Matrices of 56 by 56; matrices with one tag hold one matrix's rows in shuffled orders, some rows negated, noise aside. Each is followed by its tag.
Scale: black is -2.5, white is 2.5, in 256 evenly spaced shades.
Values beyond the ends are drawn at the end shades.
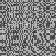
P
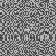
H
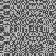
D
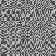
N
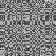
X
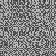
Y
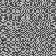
N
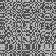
X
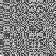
D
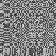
D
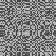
X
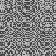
X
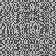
H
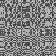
X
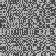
P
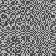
N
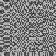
D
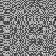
D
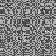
X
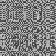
P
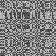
X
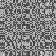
X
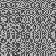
N
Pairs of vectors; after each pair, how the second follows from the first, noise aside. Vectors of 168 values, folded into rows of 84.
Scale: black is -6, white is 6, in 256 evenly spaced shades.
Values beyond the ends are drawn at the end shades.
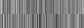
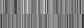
reversed, negated.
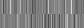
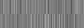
negated, shrunk.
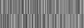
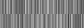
shuffled.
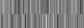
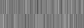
reversed, negated, shrunk.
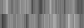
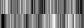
scaled up.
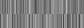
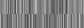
negated.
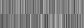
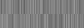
negated, shrunk.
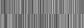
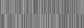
negated, shrunk.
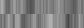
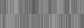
reversed, negated, shrunk.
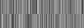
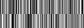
scaled up.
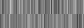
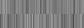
reversed, negated, shrunk.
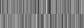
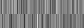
shuffled.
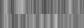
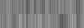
reversed, negated, shrunk.
